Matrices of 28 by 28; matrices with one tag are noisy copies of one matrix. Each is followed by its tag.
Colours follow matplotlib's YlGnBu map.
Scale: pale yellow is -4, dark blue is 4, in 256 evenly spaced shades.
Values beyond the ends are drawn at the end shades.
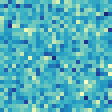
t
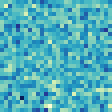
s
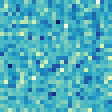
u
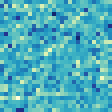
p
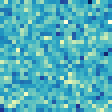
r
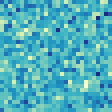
t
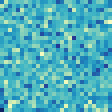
r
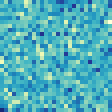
r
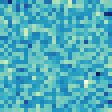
t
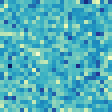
u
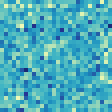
p
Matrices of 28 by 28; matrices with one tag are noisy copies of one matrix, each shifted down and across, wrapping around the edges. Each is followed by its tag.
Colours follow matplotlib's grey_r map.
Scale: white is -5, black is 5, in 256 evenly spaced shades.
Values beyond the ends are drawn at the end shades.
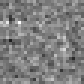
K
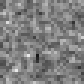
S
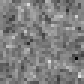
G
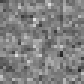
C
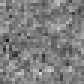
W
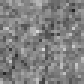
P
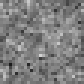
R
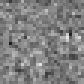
K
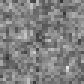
P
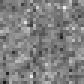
P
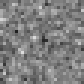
S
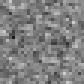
S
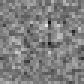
K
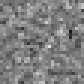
S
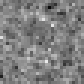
G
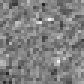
W
